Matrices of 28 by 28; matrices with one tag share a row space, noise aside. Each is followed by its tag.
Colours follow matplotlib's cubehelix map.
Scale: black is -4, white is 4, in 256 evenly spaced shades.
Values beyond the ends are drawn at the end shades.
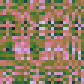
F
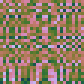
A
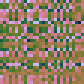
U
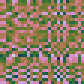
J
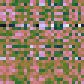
F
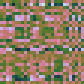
F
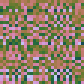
U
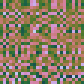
A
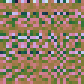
J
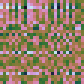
U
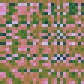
J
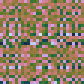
A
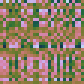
U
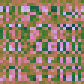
A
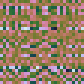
A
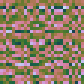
F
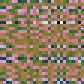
J
